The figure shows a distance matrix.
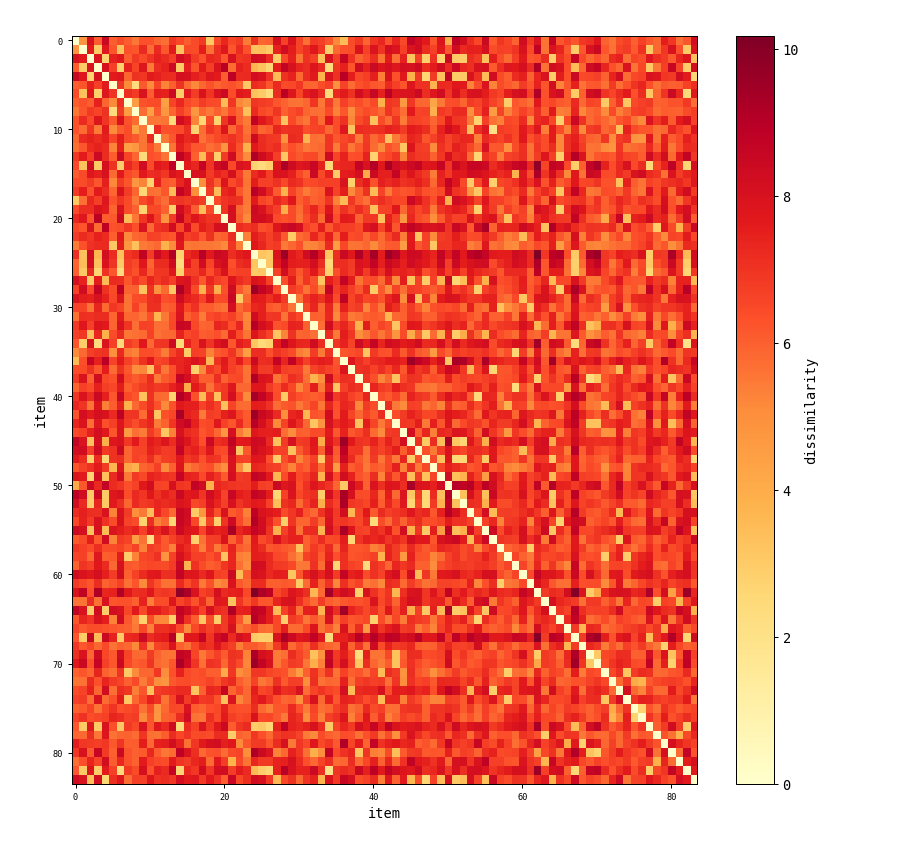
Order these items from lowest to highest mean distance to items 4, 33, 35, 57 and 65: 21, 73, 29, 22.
22, 29, 73, 21
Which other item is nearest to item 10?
56
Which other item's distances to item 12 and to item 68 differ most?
79
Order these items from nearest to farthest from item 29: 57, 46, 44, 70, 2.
46, 44, 57, 70, 2
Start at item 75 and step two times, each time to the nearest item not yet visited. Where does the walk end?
72
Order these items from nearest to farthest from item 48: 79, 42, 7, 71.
7, 71, 79, 42
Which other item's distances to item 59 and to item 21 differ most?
39
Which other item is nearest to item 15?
35
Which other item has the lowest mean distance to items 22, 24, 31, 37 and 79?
68
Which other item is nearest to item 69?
38
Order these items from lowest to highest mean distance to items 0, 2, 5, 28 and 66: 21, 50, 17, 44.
17, 44, 50, 21
